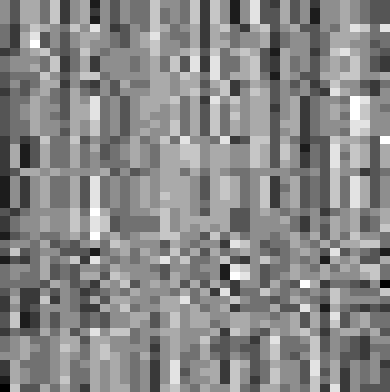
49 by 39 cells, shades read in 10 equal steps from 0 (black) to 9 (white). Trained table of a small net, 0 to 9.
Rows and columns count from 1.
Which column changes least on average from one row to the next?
26
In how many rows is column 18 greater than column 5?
26
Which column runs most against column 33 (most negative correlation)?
17
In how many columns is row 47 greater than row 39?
21
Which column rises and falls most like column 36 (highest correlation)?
37
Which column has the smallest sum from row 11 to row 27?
1
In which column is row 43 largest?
28
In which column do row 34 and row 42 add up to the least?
23
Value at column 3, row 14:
5
